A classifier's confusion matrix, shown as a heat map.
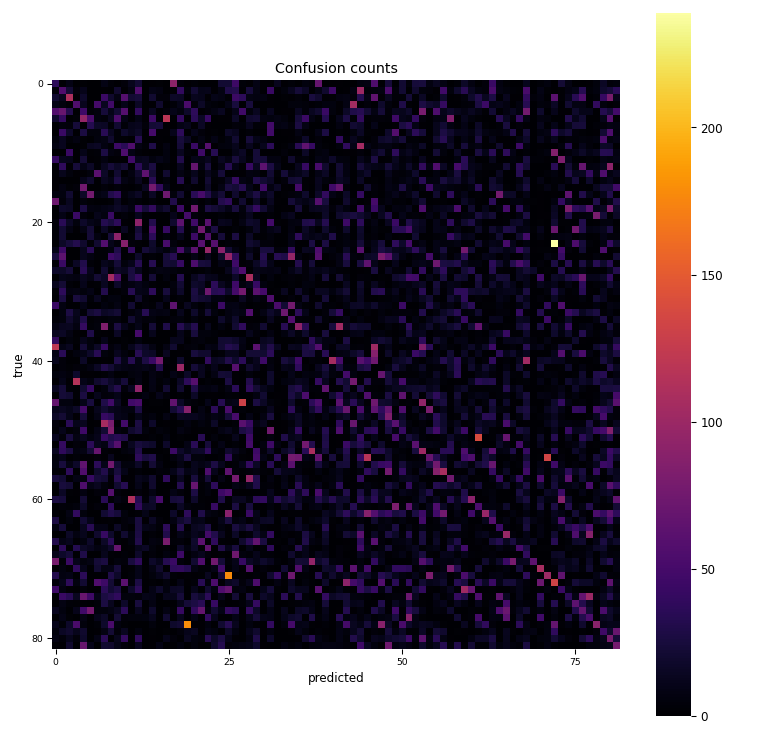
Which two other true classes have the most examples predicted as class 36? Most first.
52, 9
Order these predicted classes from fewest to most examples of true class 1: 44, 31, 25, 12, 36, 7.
7, 36, 25, 31, 12, 44
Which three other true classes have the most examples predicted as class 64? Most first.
16, 74, 76
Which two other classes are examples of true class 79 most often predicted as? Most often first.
81, 72
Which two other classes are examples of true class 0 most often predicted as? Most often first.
17, 38
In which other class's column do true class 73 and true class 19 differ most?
59
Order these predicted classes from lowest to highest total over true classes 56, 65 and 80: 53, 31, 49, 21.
21, 49, 31, 53
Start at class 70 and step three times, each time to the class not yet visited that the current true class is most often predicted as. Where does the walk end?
8
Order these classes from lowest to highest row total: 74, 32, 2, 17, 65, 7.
17, 32, 7, 65, 2, 74
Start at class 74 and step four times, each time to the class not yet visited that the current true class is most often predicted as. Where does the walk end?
49
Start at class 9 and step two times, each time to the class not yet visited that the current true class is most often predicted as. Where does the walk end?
12
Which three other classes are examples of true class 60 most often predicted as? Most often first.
11, 73, 81
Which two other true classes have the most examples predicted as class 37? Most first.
53, 69
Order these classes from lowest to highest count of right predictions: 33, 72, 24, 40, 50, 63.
50, 63, 33, 24, 40, 72
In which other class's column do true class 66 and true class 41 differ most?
18
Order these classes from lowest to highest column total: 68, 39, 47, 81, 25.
47, 39, 81, 25, 68
